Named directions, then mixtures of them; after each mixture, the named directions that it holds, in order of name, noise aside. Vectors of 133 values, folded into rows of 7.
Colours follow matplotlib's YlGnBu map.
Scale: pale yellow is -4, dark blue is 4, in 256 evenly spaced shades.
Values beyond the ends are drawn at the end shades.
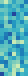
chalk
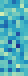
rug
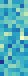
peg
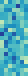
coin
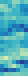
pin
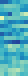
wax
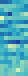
wax.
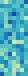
chalk.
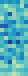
rug, wax.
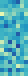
rug.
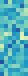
peg.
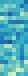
chalk, wax.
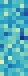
peg.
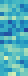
chalk, pin, wax.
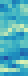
pin.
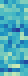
peg, pin, rug.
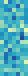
coin, peg, pin.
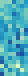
chalk, peg, rug.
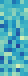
peg, rug.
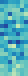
rug, wax.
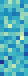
chalk, peg, rug.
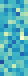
peg.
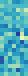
peg, rug.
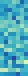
coin, pin, rug.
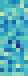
rug.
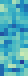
coin, pin.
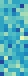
chalk, peg.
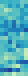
pin, rug.
